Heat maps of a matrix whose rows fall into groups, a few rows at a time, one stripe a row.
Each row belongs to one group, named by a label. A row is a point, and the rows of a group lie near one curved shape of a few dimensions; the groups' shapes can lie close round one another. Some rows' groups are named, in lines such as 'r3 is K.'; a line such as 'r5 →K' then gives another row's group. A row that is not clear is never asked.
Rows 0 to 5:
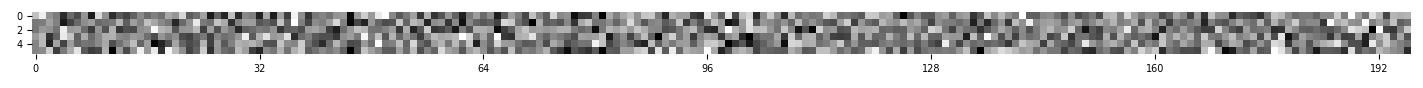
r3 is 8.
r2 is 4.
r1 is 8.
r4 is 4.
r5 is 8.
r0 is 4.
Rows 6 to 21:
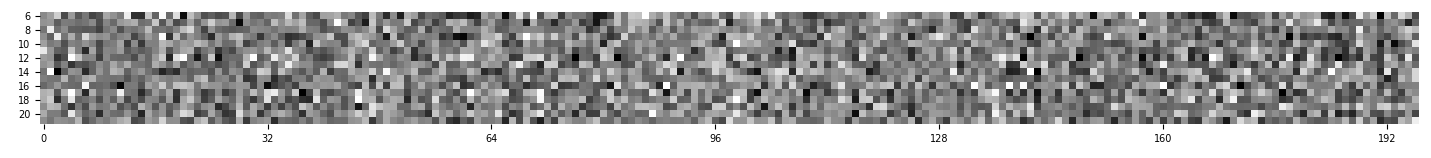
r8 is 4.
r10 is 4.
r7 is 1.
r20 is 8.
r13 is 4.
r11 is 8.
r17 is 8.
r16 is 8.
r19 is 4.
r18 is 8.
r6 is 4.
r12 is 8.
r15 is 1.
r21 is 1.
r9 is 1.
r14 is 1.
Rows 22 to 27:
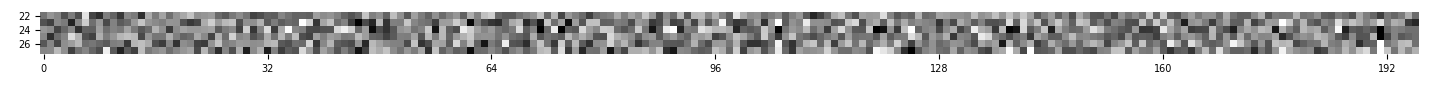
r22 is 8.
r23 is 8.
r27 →4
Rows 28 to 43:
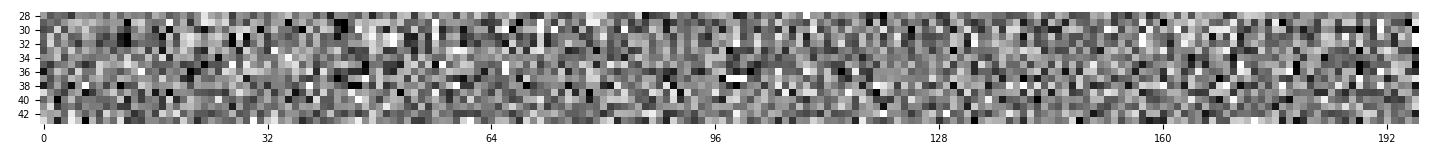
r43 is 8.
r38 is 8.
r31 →4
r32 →4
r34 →8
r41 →4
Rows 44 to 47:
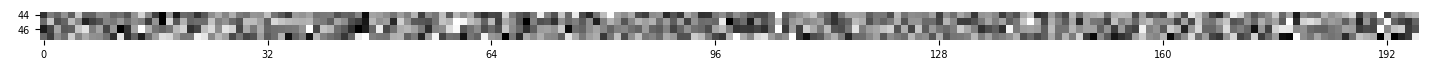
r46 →8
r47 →4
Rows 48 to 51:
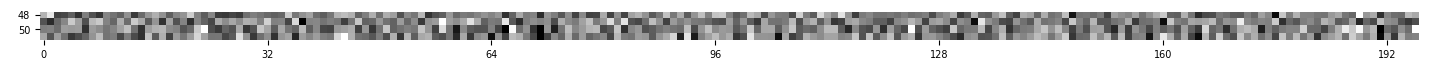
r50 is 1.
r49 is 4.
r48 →4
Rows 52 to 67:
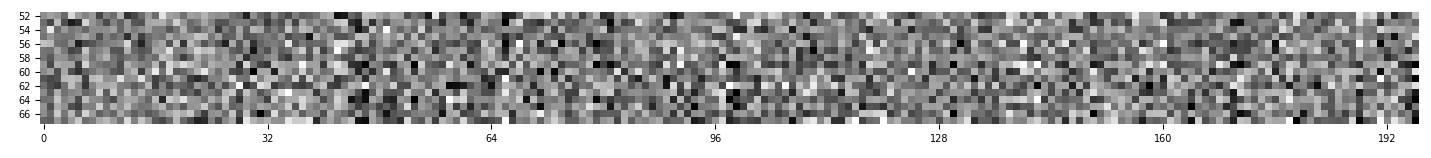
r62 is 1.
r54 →4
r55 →4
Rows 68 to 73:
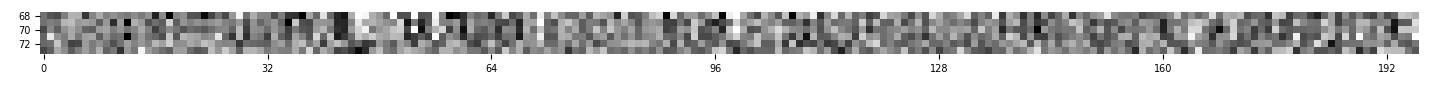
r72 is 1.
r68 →1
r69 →4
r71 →4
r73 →8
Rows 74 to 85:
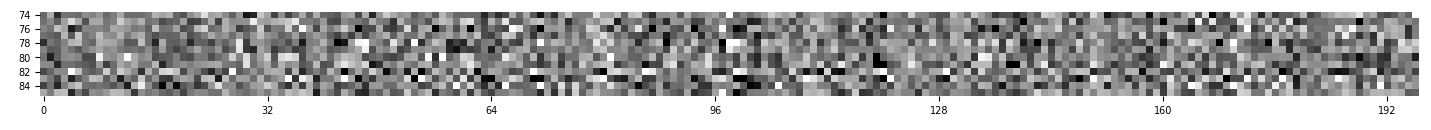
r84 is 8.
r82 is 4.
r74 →1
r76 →8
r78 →1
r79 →1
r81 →4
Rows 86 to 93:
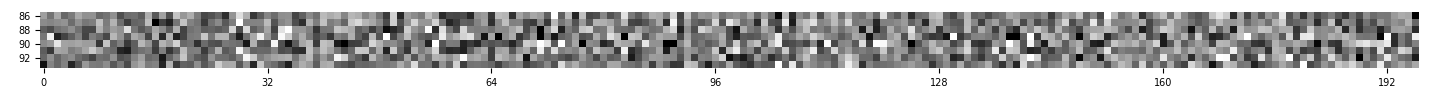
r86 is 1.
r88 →4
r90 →4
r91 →1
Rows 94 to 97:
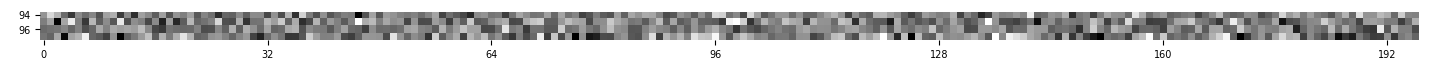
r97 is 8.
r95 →8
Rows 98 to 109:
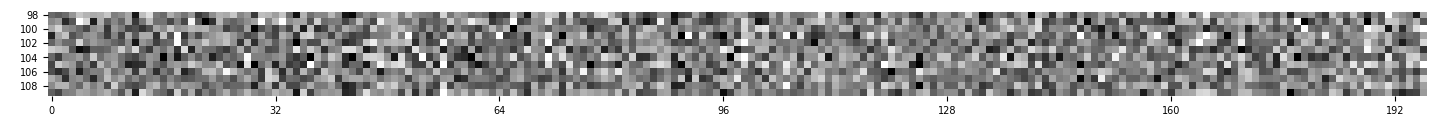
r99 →8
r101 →1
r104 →1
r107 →1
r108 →4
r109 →4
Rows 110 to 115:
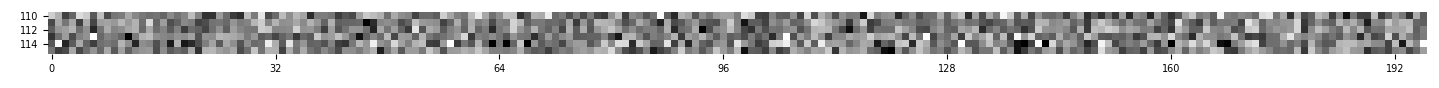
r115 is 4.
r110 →8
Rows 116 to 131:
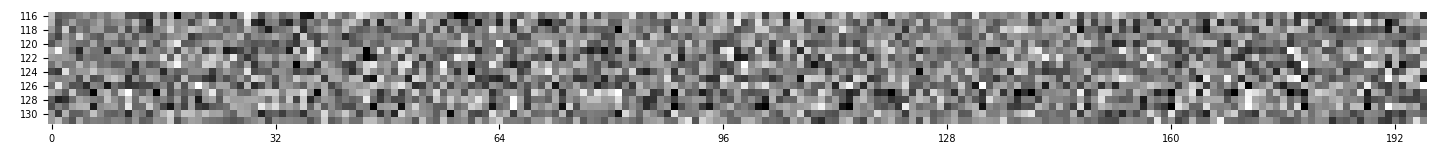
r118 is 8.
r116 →1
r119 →4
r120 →1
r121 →4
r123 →4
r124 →1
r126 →4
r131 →8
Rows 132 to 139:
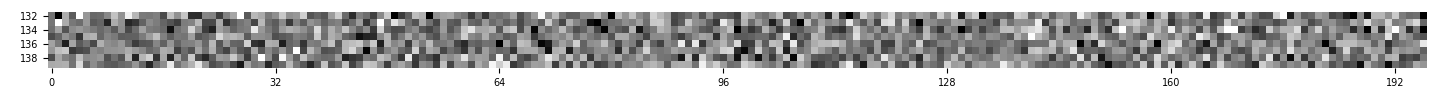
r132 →4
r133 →4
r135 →8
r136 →1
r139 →8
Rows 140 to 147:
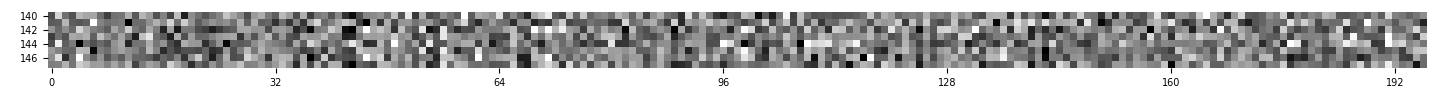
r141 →8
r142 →1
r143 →4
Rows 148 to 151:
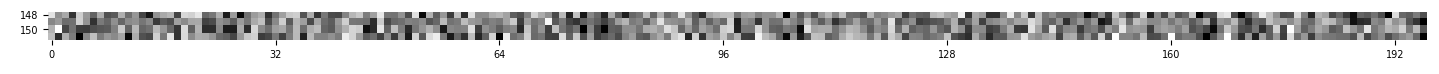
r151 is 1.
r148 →8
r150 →4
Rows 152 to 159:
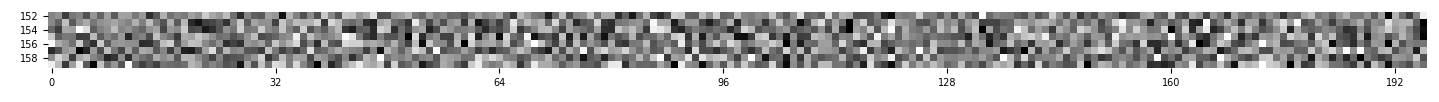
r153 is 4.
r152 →4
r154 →4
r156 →8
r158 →8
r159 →8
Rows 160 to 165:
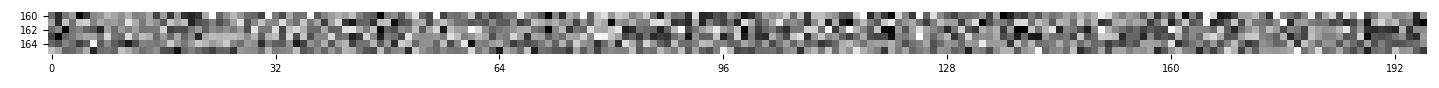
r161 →4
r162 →4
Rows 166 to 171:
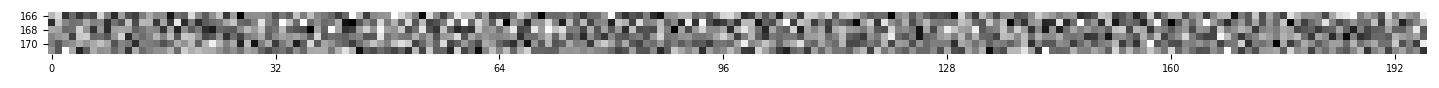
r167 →1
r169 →8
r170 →4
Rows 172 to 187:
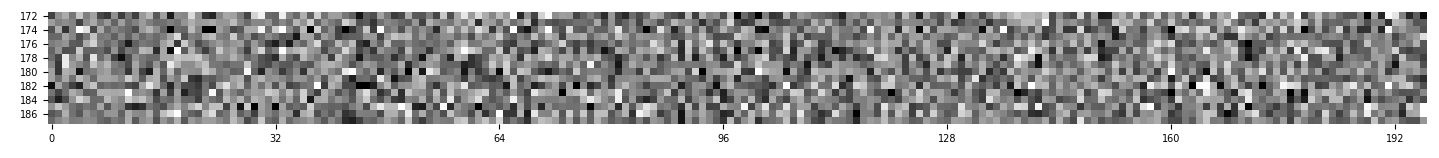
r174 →8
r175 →1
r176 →8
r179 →1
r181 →4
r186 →1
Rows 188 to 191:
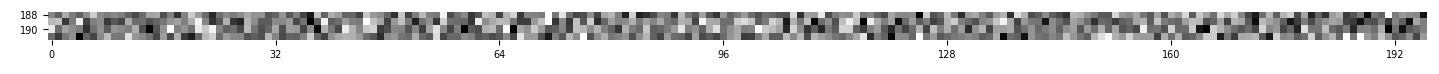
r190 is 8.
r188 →1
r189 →8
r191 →8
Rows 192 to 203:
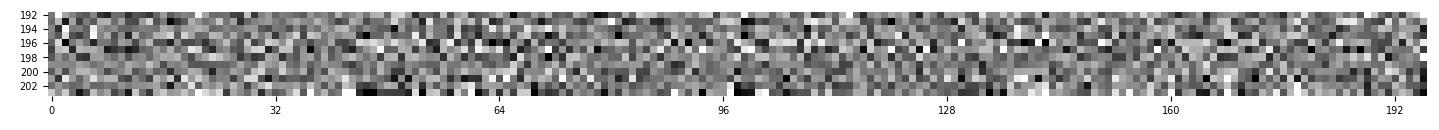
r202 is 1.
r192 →4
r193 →4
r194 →1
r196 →1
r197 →8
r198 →1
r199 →4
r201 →1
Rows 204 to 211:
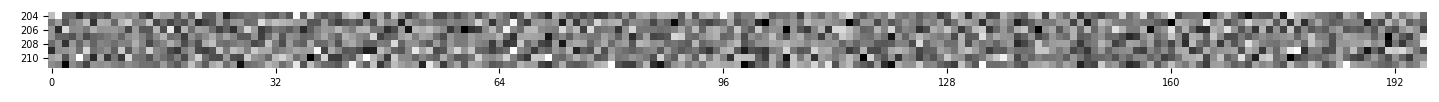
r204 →4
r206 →1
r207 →4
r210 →8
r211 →4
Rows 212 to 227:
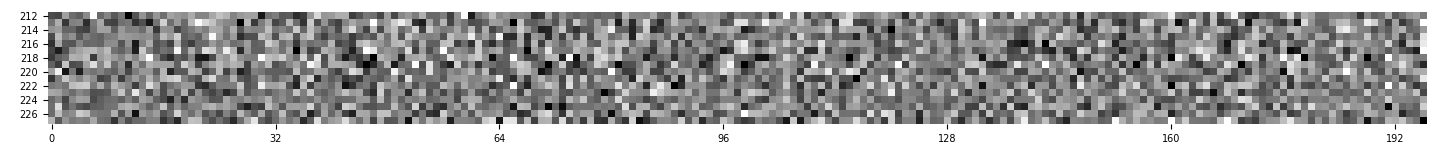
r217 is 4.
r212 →8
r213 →4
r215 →1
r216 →1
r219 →8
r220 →4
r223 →4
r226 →4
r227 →1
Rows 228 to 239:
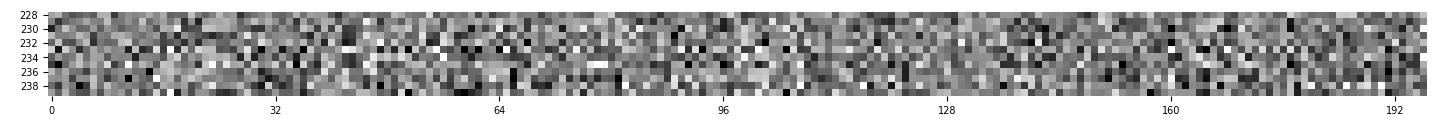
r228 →4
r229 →4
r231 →1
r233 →1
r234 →4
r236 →8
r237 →8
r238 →8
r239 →1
